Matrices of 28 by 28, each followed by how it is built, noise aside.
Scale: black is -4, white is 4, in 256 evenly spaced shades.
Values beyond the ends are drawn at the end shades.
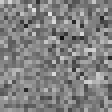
upper triangular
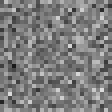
repeating rows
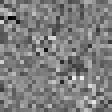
block diagonal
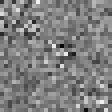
block diagonal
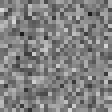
repeating rows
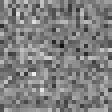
blocks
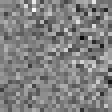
upper triangular
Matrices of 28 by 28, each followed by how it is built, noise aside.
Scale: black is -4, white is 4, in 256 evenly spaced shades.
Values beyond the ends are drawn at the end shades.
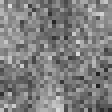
smooth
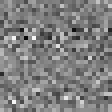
uneven rows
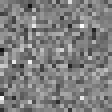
uneven columns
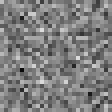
repeating rows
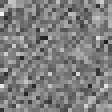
Hankel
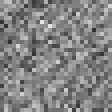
Hankel
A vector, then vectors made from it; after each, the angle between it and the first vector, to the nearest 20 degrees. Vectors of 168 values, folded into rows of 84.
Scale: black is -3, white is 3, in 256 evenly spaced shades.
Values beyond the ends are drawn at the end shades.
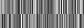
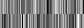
40 degrees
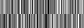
60 degrees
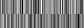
120 degrees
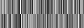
40 degrees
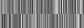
20 degrees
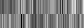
140 degrees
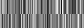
40 degrees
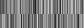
140 degrees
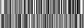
60 degrees
